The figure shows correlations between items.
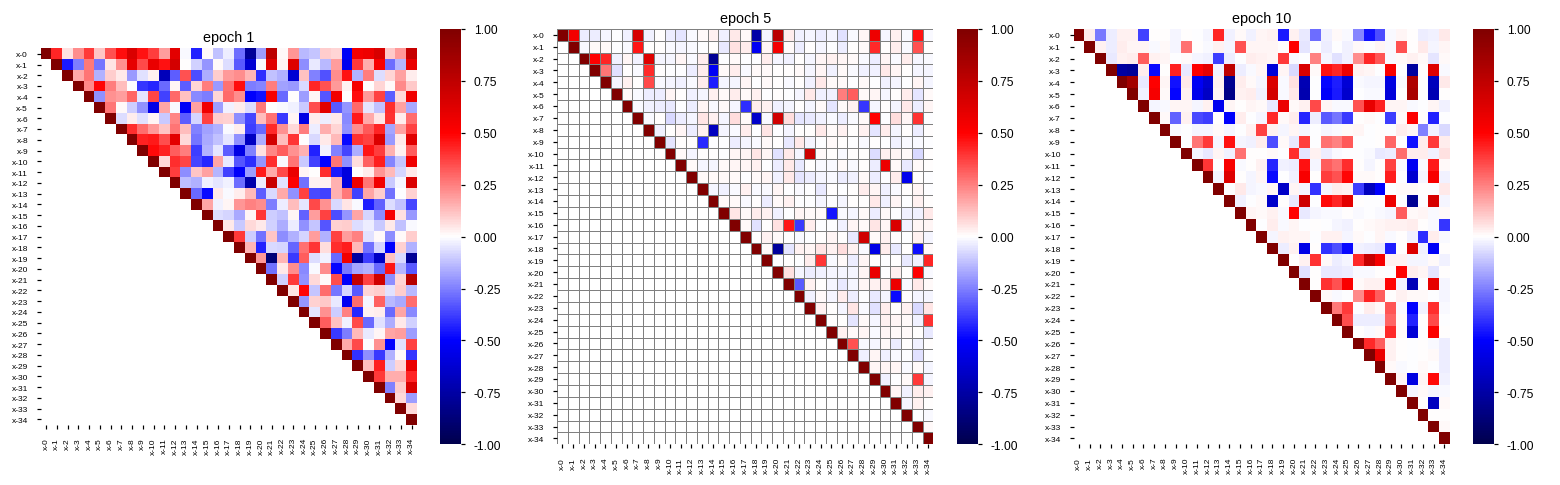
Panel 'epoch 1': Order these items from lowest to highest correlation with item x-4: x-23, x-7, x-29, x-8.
x-23, x-7, x-8, x-29
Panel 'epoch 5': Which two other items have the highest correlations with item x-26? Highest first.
x-27, x-5
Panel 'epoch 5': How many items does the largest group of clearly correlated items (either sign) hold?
7
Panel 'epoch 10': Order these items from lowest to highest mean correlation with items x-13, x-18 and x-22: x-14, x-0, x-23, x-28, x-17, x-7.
x-14, x-23, x-28, x-17, x-0, x-7
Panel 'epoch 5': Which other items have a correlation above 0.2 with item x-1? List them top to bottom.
x-0, x-7, x-20, x-29, x-33
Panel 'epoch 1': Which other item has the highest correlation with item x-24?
x-22
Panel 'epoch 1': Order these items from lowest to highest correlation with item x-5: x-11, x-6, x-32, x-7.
x-7, x-11, x-6, x-32
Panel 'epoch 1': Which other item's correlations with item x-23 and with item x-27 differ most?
x-11
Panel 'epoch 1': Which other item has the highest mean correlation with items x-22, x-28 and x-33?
x-24
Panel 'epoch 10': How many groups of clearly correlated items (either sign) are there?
5
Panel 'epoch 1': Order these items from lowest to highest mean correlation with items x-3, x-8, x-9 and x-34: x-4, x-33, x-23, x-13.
x-13, x-33, x-23, x-4
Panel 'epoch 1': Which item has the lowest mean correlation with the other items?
x-19
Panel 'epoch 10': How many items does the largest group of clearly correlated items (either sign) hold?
16
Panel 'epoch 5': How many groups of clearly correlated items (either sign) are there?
11
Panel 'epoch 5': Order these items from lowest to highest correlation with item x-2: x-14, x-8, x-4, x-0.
x-14, x-0, x-4, x-8
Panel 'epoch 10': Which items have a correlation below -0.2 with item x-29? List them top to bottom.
x-4, x-5, x-7, x-18, x-31
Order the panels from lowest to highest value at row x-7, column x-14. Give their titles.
epoch 10, epoch 1, epoch 5
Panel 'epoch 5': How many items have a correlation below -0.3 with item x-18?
6
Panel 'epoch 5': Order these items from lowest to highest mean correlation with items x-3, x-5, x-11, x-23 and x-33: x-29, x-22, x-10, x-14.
x-14, x-22, x-29, x-10
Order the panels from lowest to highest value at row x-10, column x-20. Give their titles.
epoch 1, epoch 5, epoch 10
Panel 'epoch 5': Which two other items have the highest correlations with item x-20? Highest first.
x-0, x-7
